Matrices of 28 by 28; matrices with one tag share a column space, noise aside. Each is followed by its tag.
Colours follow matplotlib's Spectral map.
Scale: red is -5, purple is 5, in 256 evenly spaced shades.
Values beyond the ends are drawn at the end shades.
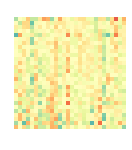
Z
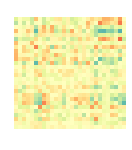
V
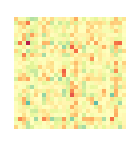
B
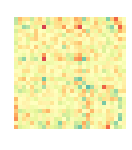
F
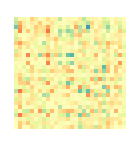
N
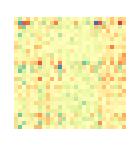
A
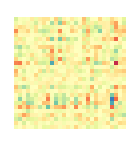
V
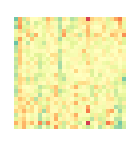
Z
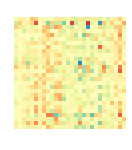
A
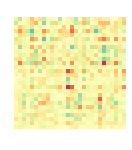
V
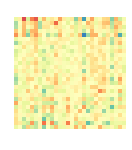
Z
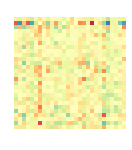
A
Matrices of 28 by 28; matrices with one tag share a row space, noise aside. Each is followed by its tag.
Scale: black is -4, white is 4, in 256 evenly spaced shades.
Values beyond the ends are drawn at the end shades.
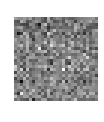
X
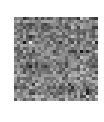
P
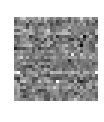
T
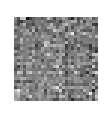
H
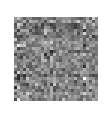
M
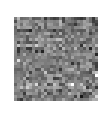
H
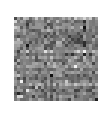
M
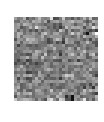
H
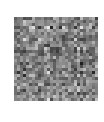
T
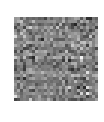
P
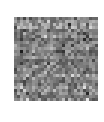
X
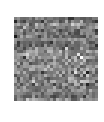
P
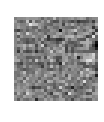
H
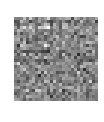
T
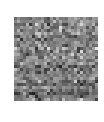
T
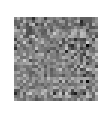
P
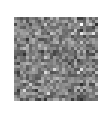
T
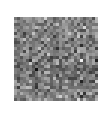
T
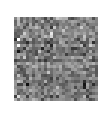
M
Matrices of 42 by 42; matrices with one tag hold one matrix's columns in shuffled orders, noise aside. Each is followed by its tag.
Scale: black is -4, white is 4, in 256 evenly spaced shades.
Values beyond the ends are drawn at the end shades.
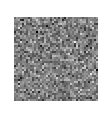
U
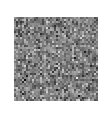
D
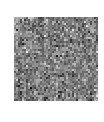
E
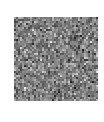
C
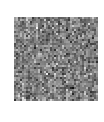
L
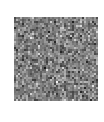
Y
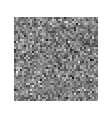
U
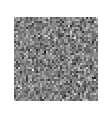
Y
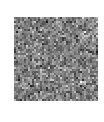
Y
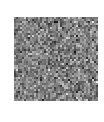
Y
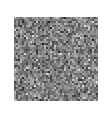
Y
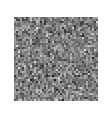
D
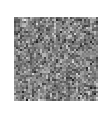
L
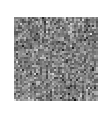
L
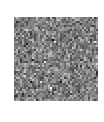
C
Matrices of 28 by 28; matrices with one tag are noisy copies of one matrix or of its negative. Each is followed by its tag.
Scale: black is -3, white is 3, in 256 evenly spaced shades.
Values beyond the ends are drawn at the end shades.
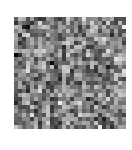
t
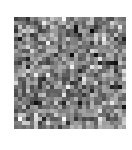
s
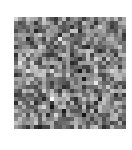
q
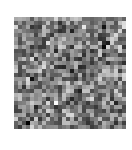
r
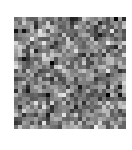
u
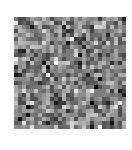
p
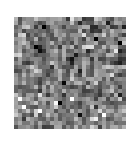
t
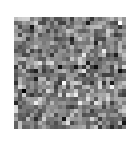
s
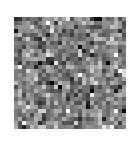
s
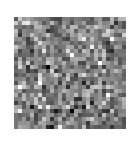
s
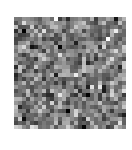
u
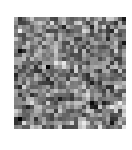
p
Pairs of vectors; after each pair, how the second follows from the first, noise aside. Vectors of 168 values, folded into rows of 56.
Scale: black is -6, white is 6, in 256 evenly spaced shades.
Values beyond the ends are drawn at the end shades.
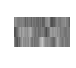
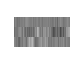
reversed, negated, partly zeroed.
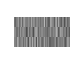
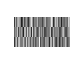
wrapped around, scaled up.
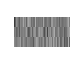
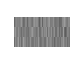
wrapped around, shrunk.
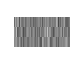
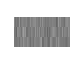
negated, shrunk.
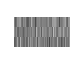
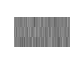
wrapped around, shrunk.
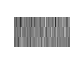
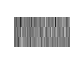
copied.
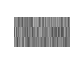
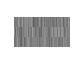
negated, shrunk.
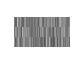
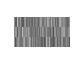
copied.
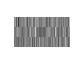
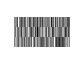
wrapped around, scaled up.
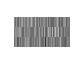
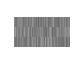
wrapped around, shrunk.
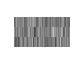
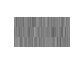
negated, shrunk.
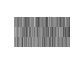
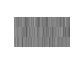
shrunk.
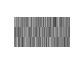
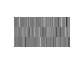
reversed, negated, partly zeroed.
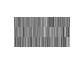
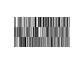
wrapped around, scaled up.
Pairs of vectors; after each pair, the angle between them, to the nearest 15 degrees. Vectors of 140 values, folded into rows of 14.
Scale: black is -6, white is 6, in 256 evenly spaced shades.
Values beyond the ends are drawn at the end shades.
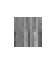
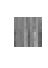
15 degrees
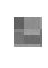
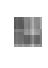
30 degrees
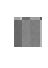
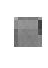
105 degrees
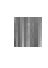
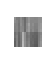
45 degrees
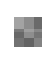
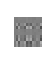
90 degrees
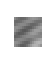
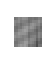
150 degrees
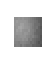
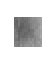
165 degrees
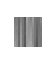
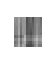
150 degrees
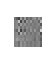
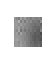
60 degrees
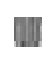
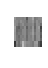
165 degrees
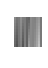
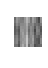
120 degrees
